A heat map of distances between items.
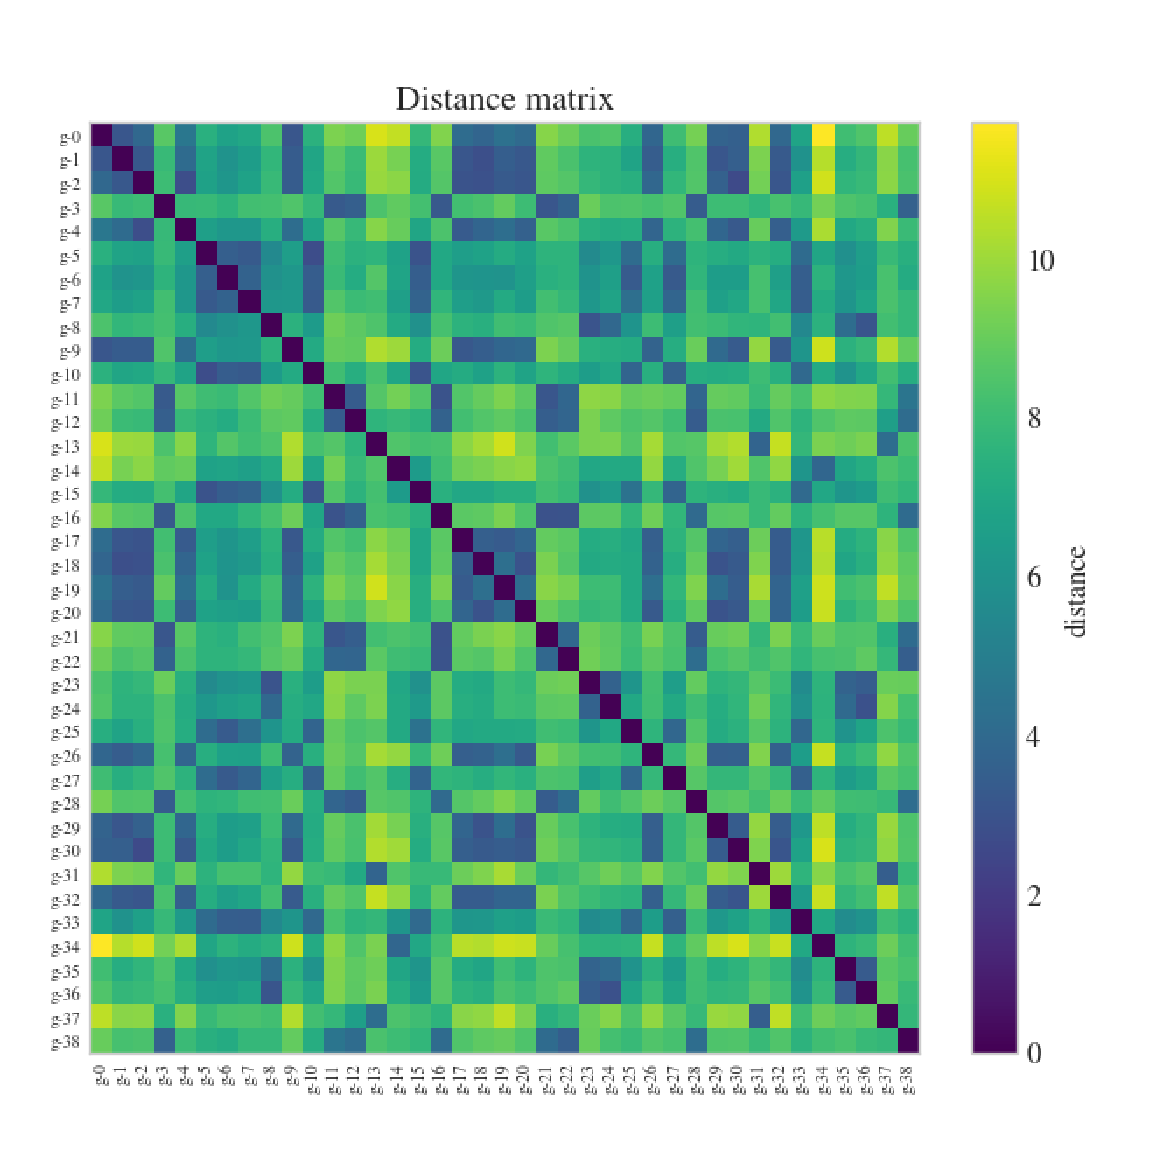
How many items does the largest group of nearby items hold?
13
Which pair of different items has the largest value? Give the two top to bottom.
g-0, g-34
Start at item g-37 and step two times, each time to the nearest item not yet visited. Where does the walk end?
g-13
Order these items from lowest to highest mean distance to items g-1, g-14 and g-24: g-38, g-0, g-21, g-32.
g-32, g-0, g-38, g-21
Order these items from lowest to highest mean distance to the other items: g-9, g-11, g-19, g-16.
g-9, g-19, g-16, g-11
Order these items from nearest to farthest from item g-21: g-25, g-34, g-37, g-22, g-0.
g-22, g-37, g-25, g-34, g-0
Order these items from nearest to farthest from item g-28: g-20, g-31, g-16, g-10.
g-16, g-10, g-31, g-20
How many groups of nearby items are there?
6
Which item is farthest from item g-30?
g-34
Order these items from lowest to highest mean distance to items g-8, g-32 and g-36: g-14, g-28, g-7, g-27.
g-7, g-27, g-14, g-28
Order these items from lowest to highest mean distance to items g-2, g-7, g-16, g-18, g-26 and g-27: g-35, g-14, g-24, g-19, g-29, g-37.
g-29, g-19, g-35, g-24, g-14, g-37
